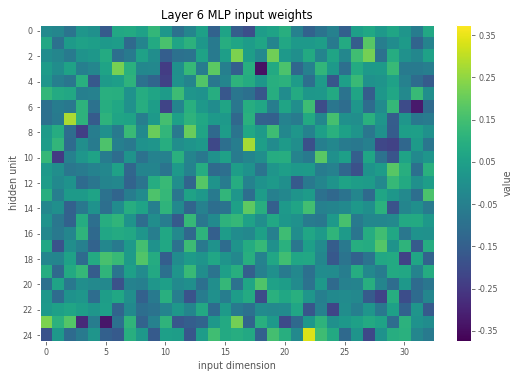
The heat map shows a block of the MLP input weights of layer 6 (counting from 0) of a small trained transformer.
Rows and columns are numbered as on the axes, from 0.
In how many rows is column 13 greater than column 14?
15
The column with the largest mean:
20
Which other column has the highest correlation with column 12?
9
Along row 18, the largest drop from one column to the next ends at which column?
30
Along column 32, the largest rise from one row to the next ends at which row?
19
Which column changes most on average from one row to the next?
18
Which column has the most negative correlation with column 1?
3
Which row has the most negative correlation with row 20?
5
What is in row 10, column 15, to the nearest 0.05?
0.05
